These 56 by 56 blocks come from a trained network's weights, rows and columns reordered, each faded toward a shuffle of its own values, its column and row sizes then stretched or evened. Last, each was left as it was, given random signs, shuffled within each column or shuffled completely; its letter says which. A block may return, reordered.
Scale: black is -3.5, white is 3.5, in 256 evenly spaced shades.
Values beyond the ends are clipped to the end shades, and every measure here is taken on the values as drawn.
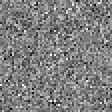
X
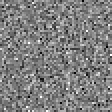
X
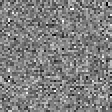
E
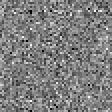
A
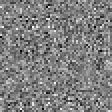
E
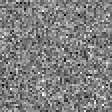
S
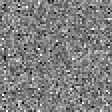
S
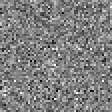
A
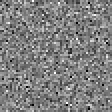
S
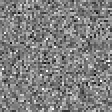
X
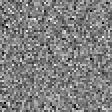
E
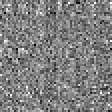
E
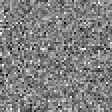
E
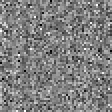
S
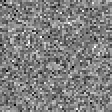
X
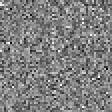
E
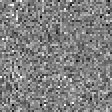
A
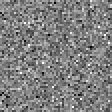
X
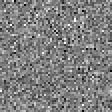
S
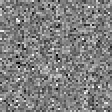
S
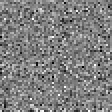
A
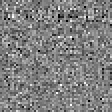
E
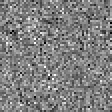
A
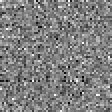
E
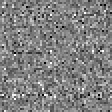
A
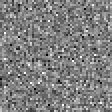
X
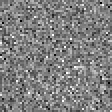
X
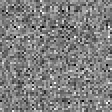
E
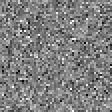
S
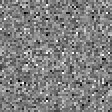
A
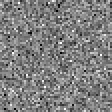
X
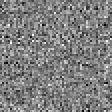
E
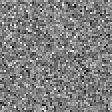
X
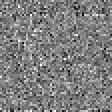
A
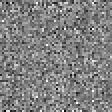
A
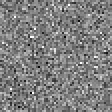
X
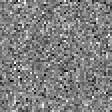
S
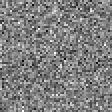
S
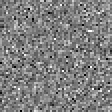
X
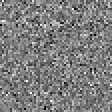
A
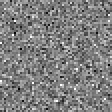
X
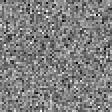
X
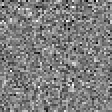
A
